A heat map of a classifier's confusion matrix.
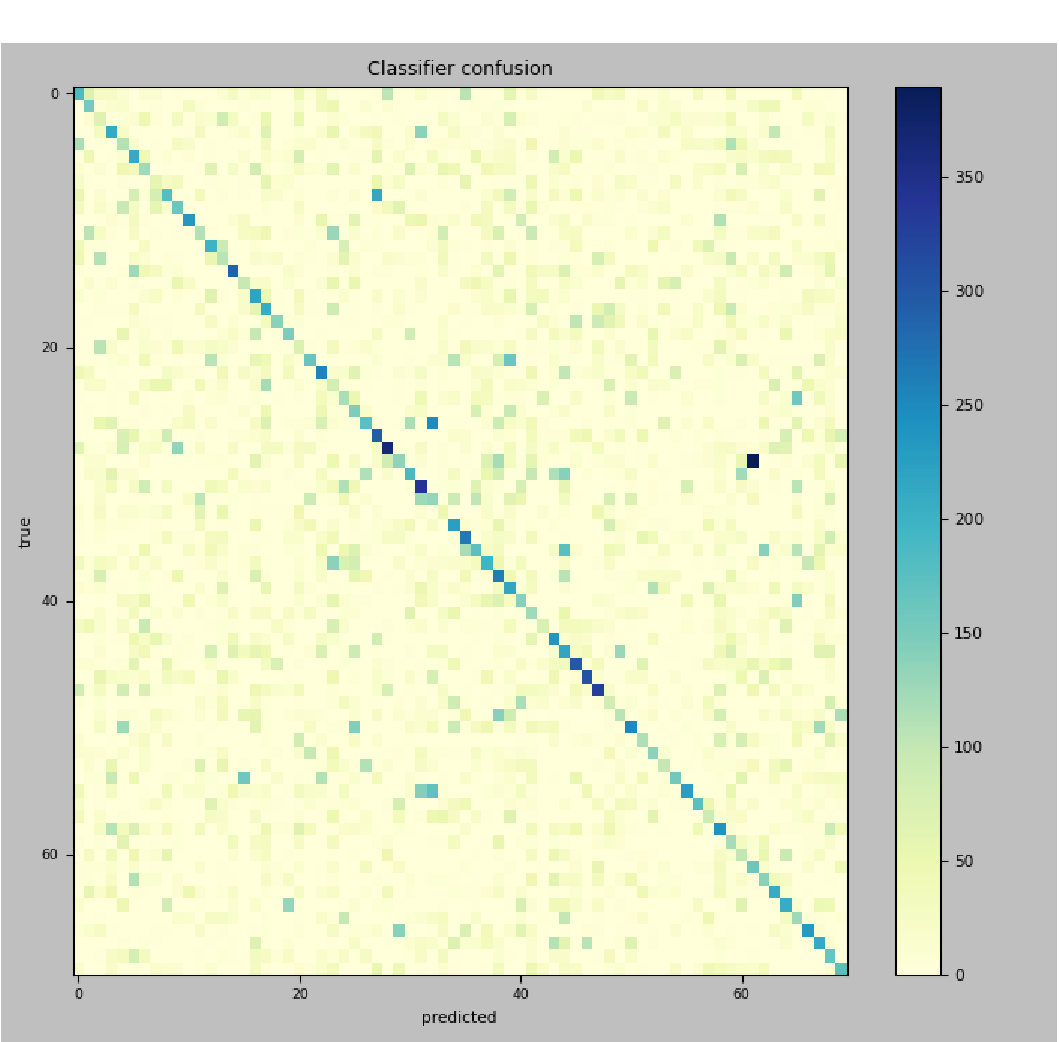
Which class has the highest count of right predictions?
28
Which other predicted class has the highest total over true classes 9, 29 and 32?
61
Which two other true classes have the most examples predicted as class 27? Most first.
8, 43
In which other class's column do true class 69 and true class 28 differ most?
9
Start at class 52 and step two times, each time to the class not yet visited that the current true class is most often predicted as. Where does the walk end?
39
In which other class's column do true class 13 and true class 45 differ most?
2
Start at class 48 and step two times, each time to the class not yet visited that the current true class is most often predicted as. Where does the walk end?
65
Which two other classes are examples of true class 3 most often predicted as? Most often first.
31, 63
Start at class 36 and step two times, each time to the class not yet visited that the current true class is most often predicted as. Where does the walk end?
49
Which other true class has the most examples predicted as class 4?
50
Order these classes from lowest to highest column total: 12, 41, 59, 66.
66, 12, 59, 41
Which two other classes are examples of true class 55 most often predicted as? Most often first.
32, 31
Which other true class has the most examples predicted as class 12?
21
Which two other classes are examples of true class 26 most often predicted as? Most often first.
32, 30
